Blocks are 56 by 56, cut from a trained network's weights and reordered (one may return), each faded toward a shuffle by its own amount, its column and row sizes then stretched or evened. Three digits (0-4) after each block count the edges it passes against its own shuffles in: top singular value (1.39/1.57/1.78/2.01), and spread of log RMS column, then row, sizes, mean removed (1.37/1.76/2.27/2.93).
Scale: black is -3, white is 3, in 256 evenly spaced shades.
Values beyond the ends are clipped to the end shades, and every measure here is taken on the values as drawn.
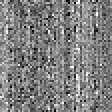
3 2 1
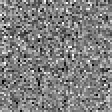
0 1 0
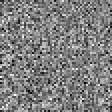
1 1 0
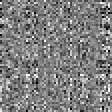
3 4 0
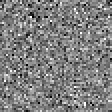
0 1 1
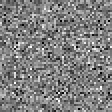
0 1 1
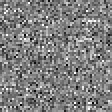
0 1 1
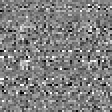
2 1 4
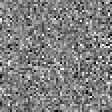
0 3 2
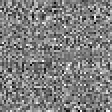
3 1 2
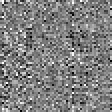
3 3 1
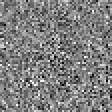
1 1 1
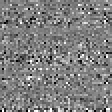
0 1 4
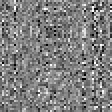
4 4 1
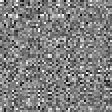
4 3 2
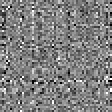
4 3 2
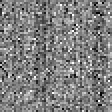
1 1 1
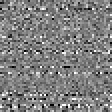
2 1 4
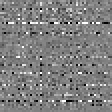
2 2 4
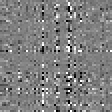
4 4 3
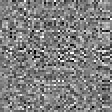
4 2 3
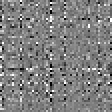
4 4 3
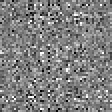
1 3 3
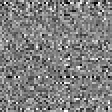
2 0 3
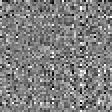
3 3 2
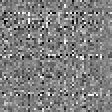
3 4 3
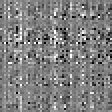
3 3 4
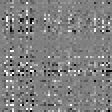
1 4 4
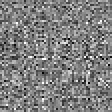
3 2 2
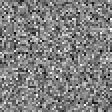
1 0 1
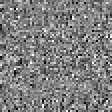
1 2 2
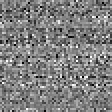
1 0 3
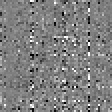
1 4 2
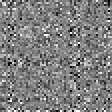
3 3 3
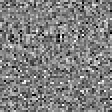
1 0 2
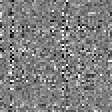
2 3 3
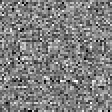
1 0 2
